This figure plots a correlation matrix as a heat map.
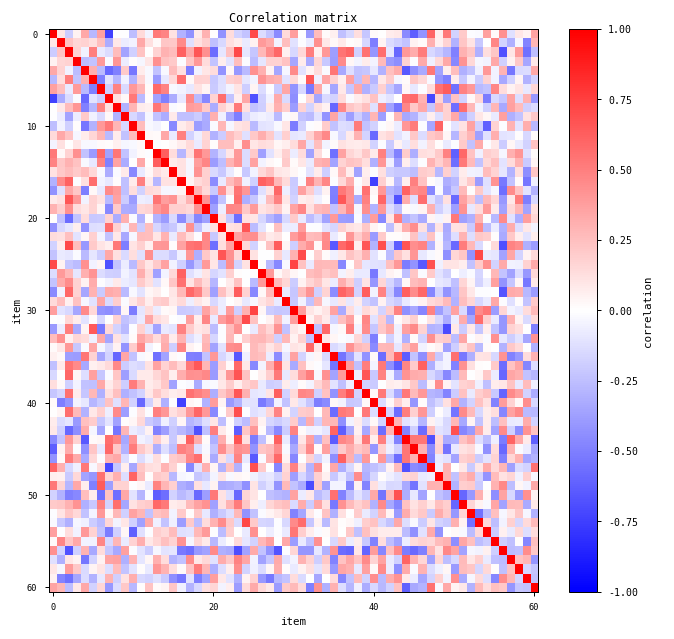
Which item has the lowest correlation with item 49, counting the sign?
32
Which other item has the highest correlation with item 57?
44
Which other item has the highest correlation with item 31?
24
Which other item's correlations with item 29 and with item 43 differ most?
50
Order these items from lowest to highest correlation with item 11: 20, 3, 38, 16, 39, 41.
20, 39, 3, 41, 38, 16
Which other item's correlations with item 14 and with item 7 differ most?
0
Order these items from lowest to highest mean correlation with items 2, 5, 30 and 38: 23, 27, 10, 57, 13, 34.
10, 13, 57, 27, 23, 34
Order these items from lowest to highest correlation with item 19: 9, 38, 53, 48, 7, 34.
7, 9, 48, 38, 53, 34
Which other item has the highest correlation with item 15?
18
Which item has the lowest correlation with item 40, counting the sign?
16
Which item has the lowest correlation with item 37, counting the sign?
56
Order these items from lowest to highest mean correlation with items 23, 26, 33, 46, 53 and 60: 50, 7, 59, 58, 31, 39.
59, 50, 7, 58, 39, 31
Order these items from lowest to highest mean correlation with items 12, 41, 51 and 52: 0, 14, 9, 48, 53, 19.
9, 53, 0, 48, 19, 14
